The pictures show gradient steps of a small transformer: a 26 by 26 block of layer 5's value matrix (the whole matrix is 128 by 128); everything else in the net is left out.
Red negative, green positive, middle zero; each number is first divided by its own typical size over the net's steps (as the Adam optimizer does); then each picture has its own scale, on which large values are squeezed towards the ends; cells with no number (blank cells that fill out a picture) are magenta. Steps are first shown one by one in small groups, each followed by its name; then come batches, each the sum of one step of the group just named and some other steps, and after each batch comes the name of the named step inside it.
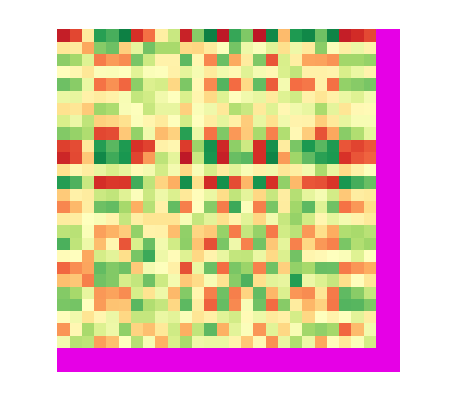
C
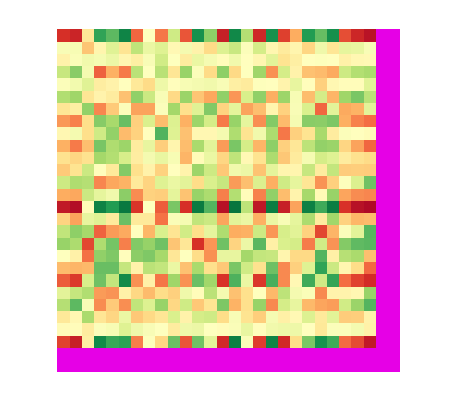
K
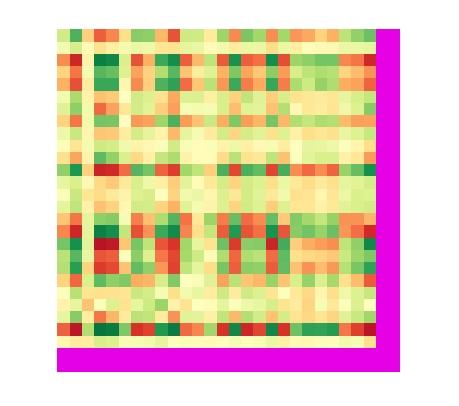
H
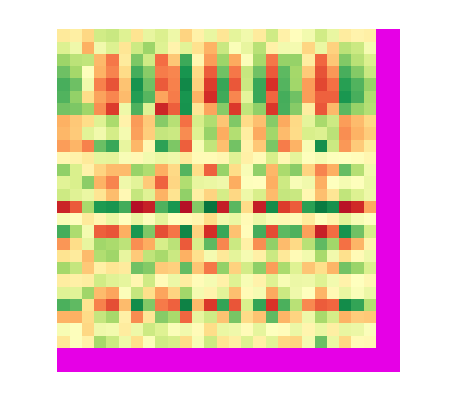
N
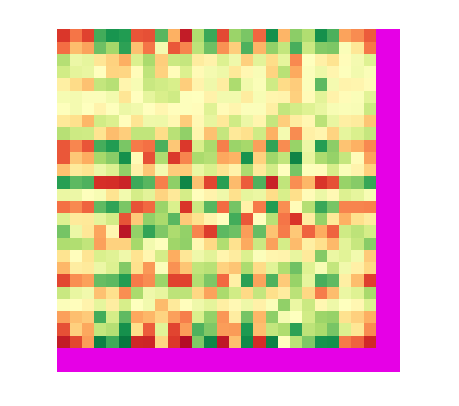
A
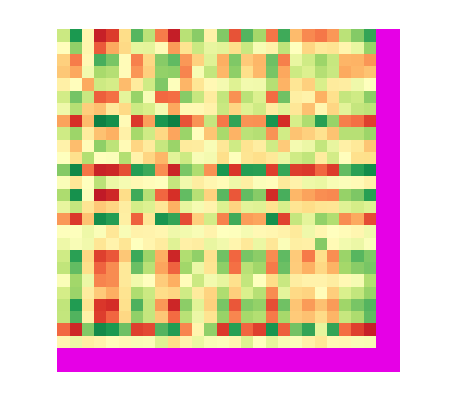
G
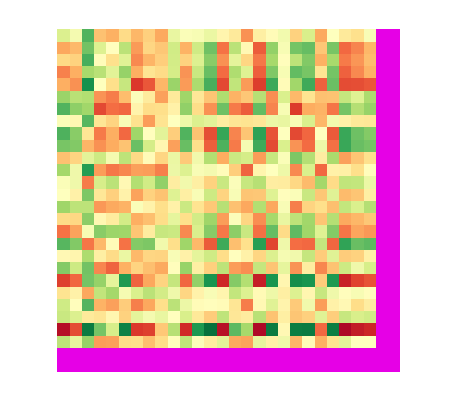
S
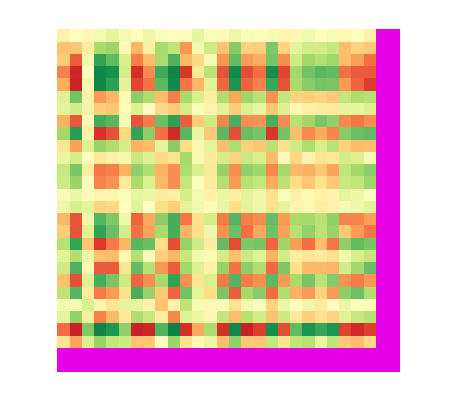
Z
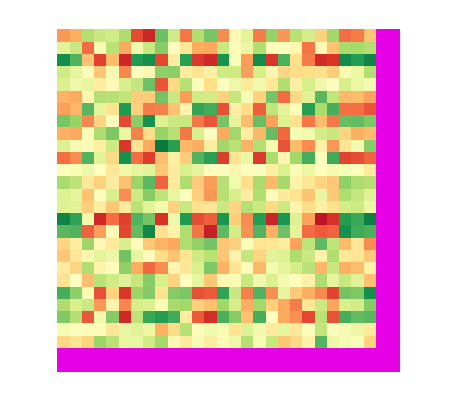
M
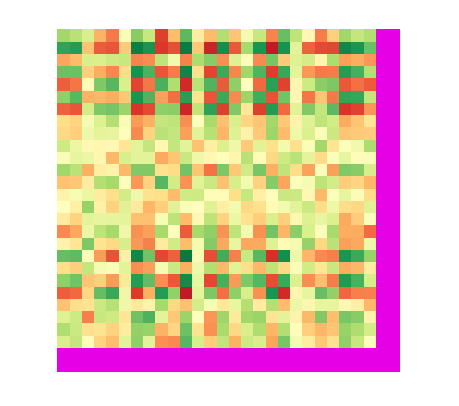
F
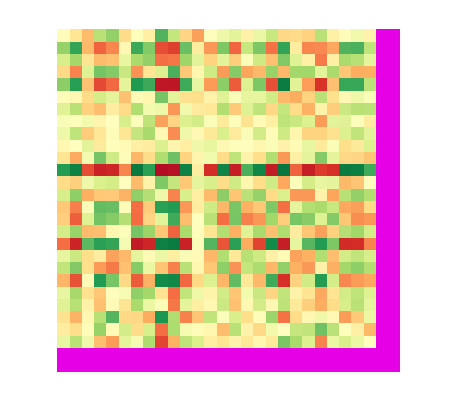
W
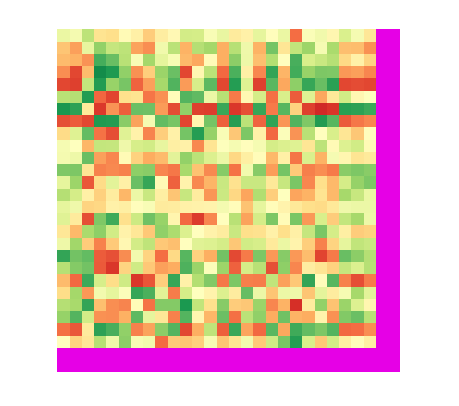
Z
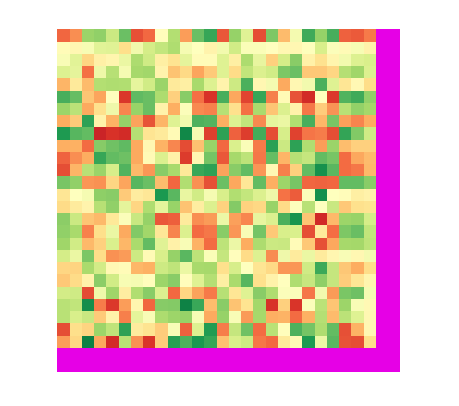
C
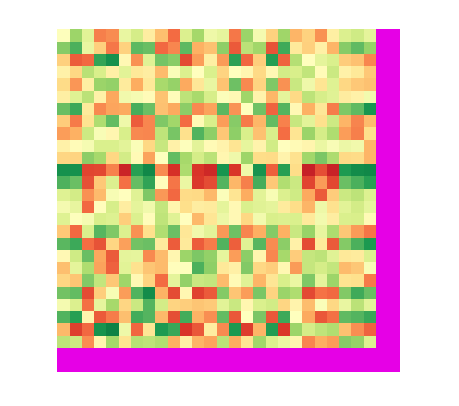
H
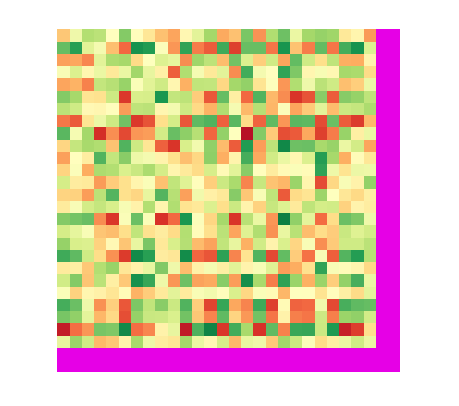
C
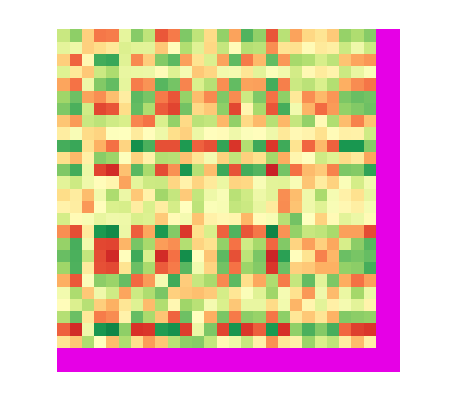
H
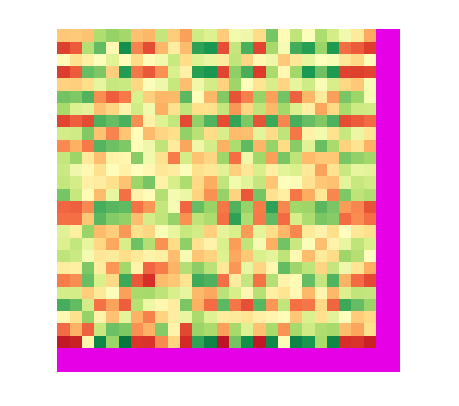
A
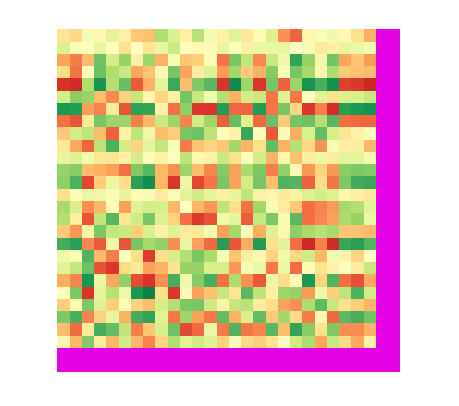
Z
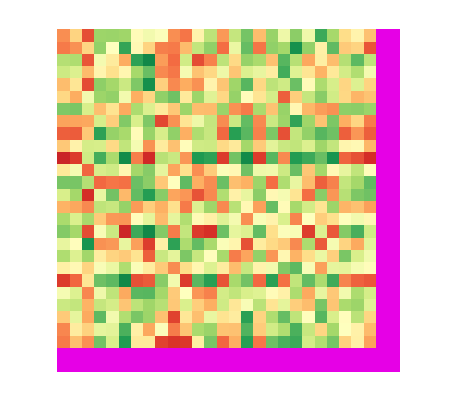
A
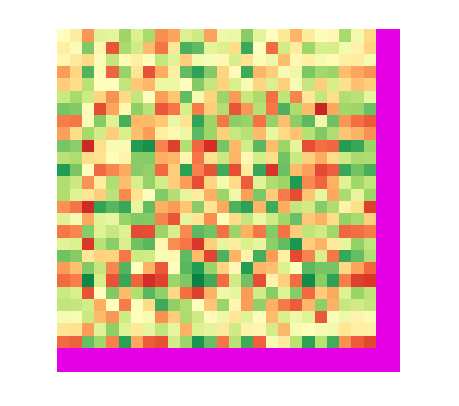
K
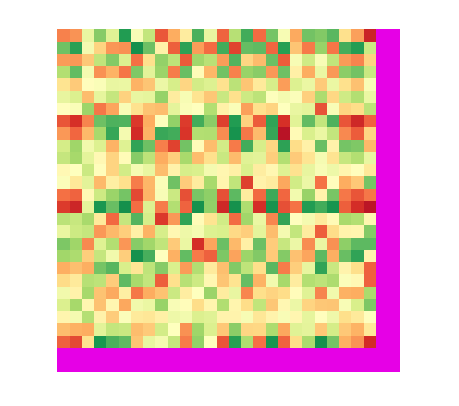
K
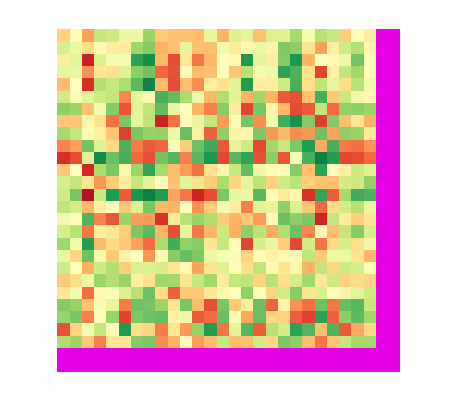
C
